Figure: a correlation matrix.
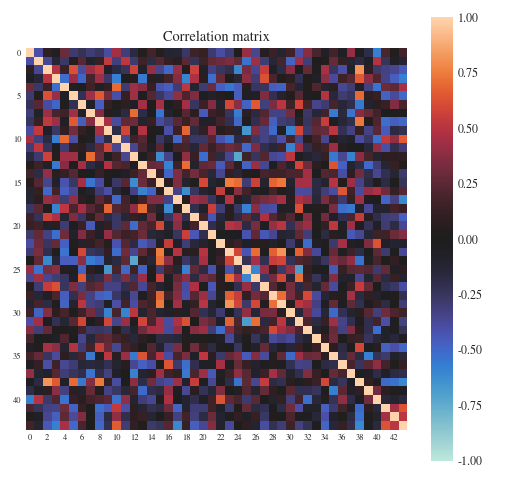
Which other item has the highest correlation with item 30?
12
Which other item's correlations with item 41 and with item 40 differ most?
10
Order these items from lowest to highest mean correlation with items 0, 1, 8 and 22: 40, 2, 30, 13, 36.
30, 13, 2, 36, 40
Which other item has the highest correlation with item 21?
18
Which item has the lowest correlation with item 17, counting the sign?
43
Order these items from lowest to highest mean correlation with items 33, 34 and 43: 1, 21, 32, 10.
32, 1, 21, 10
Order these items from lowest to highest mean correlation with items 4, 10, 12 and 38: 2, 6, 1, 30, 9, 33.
1, 6, 9, 33, 30, 2
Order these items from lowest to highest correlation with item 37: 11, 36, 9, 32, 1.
9, 1, 11, 36, 32
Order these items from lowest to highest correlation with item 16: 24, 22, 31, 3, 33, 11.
31, 33, 11, 3, 24, 22
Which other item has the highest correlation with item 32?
28
